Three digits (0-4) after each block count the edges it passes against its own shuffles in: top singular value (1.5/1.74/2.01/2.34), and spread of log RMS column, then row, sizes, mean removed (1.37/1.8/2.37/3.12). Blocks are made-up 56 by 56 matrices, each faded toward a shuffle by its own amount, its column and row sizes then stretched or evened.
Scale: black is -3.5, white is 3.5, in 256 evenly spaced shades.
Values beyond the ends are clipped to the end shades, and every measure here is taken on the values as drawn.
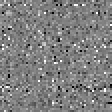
0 1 2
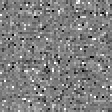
0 0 1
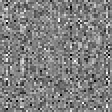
3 2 0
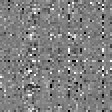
3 3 2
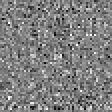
2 1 2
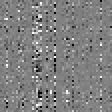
3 4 1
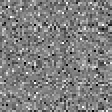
3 0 1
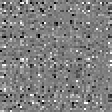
3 2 2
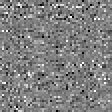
2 1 2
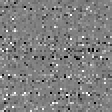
0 1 3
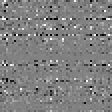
3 2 4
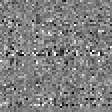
1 1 3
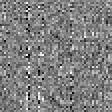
3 3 1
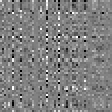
4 4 2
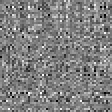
3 1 3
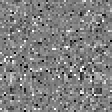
2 1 1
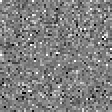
0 0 1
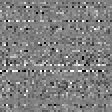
2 0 4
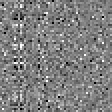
3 2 0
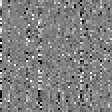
3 3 0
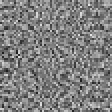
3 1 0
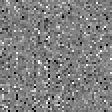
1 2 0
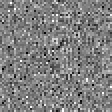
3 2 0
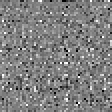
1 1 3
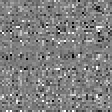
3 2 3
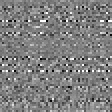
4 1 4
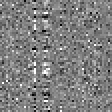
3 3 1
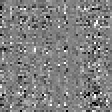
0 4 3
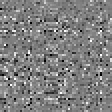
3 2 2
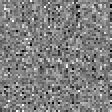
2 2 1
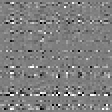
4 2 4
